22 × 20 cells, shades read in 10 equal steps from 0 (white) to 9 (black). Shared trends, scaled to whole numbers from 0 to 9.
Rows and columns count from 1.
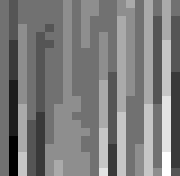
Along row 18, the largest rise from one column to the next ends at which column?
20
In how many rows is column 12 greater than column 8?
4
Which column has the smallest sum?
19
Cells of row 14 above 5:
4
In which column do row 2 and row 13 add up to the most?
2
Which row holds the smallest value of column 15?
1
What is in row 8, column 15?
4
